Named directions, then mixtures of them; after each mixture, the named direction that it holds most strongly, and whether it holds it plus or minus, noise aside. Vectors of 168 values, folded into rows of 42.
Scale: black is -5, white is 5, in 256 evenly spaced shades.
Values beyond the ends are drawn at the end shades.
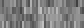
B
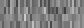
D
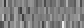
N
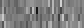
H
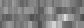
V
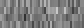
D, minus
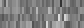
H, minus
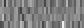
N, plus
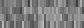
B, plus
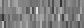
H, minus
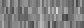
D, minus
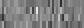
H, minus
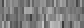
B, plus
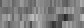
V, minus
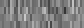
D, plus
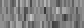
D, minus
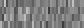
N, minus
